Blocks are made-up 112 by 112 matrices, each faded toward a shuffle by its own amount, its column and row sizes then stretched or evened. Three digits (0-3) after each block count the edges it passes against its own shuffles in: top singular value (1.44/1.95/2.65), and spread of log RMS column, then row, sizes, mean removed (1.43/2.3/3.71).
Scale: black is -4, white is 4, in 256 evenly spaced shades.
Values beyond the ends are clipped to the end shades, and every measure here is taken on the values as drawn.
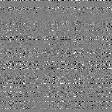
2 2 3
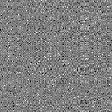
3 1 1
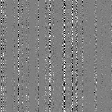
3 3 0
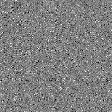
2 0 1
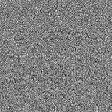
2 0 0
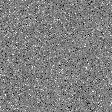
0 0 0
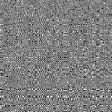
3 1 2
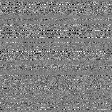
1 0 3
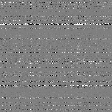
2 1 3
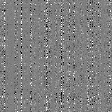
2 3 1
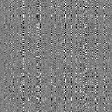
3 3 2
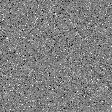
0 0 0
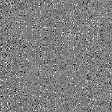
2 2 0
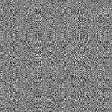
3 2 1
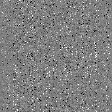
0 2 0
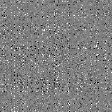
1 2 2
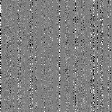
1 3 0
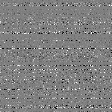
1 1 3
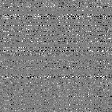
2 1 3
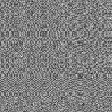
3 0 1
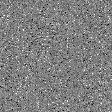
0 1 0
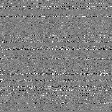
1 1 3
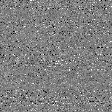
1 0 2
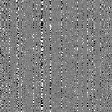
3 3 0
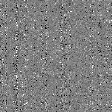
1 2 1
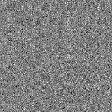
2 1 0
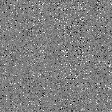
0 1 1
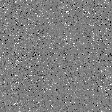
0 1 1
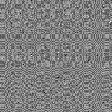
3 1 0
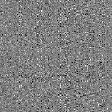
2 2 1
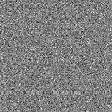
2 0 0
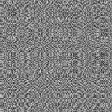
3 2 1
